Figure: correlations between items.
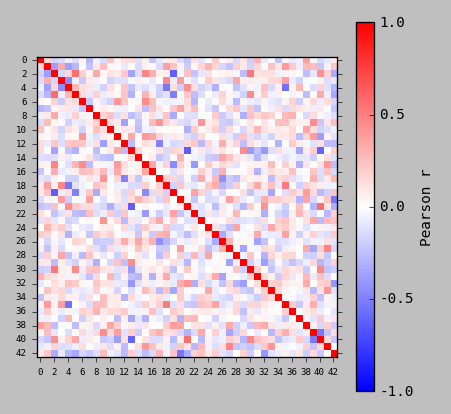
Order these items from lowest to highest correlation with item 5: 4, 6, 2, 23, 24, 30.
23, 24, 6, 4, 30, 2
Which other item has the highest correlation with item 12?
26
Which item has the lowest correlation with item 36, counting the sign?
29
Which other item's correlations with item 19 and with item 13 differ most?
21
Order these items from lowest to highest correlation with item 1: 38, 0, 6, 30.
30, 6, 0, 38
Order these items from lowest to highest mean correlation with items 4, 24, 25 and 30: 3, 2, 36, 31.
3, 36, 31, 2
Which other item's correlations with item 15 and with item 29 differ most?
2
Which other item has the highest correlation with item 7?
20
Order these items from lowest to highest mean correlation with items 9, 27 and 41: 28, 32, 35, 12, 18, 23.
12, 28, 18, 35, 32, 23
